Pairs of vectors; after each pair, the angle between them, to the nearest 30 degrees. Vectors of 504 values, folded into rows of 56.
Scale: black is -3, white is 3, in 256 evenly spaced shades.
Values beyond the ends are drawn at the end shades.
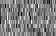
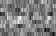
60 degrees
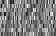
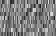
30 degrees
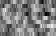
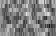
150 degrees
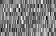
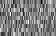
120 degrees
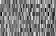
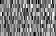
150 degrees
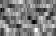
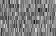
60 degrees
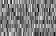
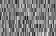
120 degrees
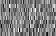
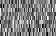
60 degrees
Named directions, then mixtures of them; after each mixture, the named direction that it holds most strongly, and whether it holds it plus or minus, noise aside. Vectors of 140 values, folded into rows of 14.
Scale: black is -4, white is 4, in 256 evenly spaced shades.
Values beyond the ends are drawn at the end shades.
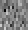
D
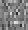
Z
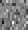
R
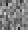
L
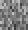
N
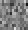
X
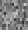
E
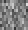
X, minus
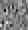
D, plus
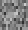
E, plus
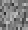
E, plus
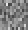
L, minus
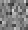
X, plus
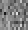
Z, minus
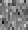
R, plus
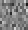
X, plus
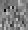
D, plus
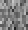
N, plus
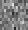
X, minus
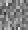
L, minus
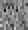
D, plus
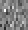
D, minus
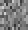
L, plus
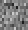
E, plus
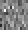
D, minus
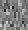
D, plus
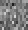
R, plus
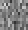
N, plus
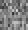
N, minus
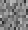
X, minus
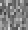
L, minus
